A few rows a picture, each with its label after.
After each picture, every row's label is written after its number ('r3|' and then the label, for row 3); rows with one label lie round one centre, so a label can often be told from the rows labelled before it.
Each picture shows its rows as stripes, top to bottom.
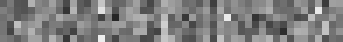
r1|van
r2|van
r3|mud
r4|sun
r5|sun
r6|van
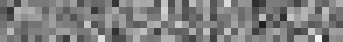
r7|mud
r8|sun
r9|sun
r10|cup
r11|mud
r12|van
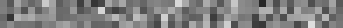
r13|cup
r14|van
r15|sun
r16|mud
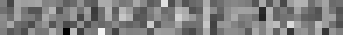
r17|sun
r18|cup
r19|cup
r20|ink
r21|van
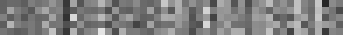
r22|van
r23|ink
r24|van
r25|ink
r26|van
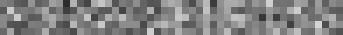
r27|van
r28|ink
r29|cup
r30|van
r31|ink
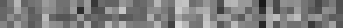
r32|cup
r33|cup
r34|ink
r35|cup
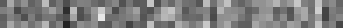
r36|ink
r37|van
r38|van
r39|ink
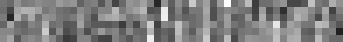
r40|mud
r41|sun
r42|sun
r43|ink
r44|ink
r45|ink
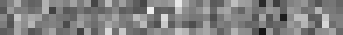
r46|cup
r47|ink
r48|sun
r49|sun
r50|cup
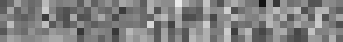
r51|cup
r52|ink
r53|van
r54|ink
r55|mud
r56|mud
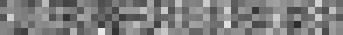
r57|ink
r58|mud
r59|ink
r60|mud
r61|van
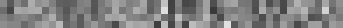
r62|sun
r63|sun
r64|cup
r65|mud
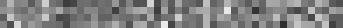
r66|ink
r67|mud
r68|ink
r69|sun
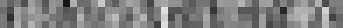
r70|van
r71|sun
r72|sun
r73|sun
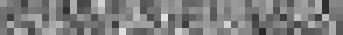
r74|van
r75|van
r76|sun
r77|mud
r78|cup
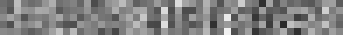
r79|cup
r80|sun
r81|mud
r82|sun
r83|mud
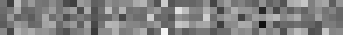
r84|sun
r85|cup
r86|ink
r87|cup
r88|sun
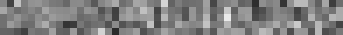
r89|sun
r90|mud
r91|mud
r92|ink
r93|van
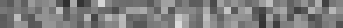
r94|van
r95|mud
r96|cup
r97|cup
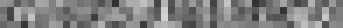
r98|mud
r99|sun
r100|sun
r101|van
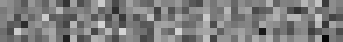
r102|van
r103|mud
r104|ink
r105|van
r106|cup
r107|van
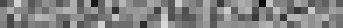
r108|cup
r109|mud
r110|sun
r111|van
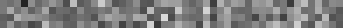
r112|van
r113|ink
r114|sun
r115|ink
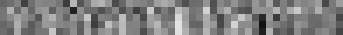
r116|van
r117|ink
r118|cup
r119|cup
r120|cup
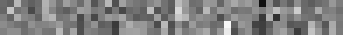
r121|cup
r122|ink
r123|cup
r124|mud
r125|mud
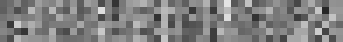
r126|mud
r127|van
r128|mud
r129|sun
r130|van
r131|sun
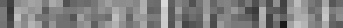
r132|sun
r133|sun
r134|sun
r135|sun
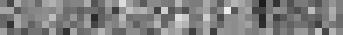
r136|cup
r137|mud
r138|cup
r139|cup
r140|van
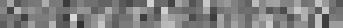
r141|ink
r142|sun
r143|van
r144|van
